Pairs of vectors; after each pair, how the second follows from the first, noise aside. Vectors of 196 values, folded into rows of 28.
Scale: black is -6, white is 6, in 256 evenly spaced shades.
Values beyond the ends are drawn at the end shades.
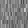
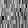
reversed, negated, scaled up.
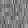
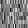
reversed, negated, scaled up.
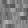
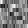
wrapped around, scaled up.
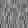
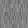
wrapped around, shrunk.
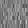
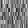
reversed, negated, scaled up.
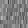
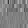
partly zeroed.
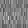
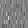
partly zeroed.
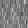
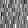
wrapped around, scaled up.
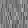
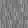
shrunk.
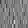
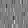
partly zeroed.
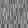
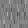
reversed, negated, partly zeroed.
